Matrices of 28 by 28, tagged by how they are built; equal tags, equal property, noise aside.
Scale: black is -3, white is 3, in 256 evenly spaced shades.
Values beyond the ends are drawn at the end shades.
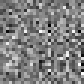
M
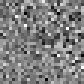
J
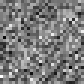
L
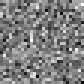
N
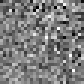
J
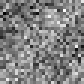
L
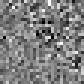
J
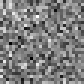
N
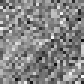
L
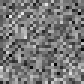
L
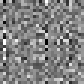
M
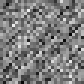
L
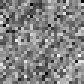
L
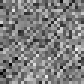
L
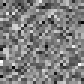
L
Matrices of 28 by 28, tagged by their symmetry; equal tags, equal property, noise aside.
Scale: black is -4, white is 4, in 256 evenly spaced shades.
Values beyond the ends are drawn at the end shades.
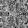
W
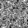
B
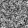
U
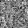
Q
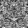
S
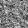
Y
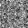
W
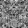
S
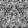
S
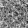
W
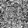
Y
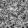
Q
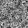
U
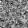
Y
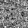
W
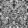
S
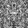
S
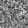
Q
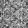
W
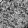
U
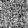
Y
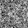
W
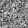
U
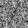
B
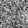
Y
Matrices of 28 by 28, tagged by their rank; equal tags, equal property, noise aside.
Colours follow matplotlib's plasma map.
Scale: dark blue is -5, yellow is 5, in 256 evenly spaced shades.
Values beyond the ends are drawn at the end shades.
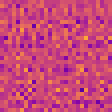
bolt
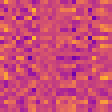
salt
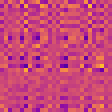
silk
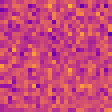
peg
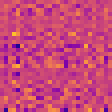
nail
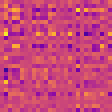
salt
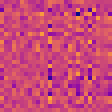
nail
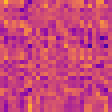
nail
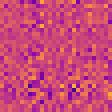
nail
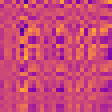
silk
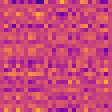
salt
